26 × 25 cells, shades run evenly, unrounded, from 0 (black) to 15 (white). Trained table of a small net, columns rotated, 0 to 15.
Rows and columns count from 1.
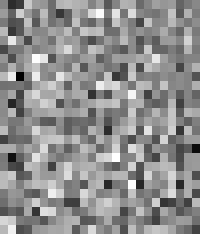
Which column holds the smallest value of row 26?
25
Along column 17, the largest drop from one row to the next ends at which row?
16
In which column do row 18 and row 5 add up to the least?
20
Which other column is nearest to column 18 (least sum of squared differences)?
14
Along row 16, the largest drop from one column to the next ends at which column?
22
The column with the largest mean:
17
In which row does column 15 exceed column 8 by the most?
2
